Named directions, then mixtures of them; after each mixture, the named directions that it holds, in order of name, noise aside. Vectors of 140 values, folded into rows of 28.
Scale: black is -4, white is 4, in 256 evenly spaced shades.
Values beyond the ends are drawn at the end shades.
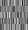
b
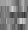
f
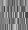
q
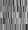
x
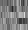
f, x.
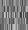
b, q.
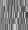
q.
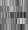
b, f.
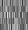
b, q.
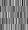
b.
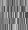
q.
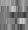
f.
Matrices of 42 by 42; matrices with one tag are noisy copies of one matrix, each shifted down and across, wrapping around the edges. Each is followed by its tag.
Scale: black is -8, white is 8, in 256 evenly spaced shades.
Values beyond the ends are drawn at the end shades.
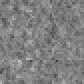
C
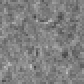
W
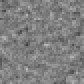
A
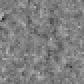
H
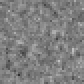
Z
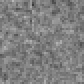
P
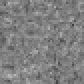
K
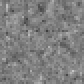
Z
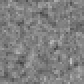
Z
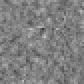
C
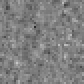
H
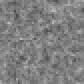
K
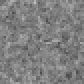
W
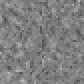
C
